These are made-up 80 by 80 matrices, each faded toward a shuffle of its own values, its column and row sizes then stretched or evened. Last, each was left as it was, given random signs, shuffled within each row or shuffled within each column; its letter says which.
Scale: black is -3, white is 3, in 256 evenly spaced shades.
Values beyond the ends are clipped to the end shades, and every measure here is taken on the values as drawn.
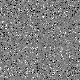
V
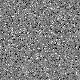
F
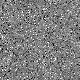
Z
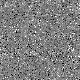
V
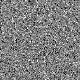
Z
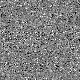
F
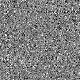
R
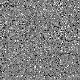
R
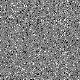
V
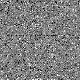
R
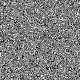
F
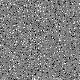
Z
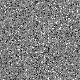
Z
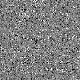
R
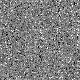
Z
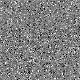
V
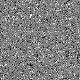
R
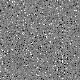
Z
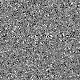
F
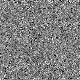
F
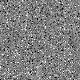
Z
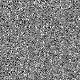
V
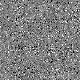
R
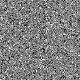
Z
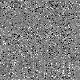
R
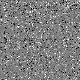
V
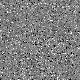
F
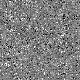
R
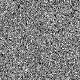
Z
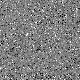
F
